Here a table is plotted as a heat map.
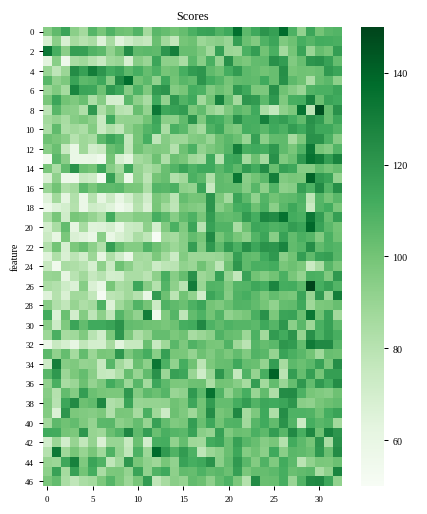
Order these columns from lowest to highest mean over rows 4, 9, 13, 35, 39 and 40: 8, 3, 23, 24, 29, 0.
0, 8, 3, 23, 24, 29
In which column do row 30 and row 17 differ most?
8
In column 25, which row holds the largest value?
35
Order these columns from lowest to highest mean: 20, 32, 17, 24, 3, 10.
3, 10, 17, 20, 24, 32
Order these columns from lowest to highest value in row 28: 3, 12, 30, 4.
12, 4, 3, 30
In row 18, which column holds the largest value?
18
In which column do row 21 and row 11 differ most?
7
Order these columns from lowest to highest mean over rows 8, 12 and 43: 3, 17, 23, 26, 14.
3, 17, 26, 14, 23
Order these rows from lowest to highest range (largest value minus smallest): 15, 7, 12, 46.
46, 7, 12, 15
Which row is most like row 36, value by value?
16
